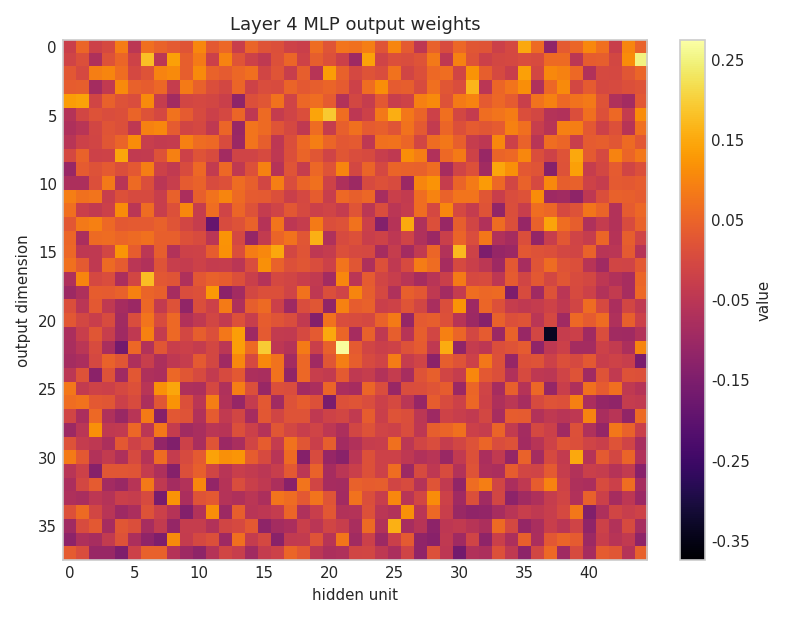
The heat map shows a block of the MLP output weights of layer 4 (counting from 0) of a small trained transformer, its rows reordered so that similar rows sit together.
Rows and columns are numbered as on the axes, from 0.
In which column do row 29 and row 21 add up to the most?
20
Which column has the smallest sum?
42
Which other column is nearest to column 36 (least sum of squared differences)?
1
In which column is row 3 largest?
31
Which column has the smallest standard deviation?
23
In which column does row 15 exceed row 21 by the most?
37
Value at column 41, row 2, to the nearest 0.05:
0
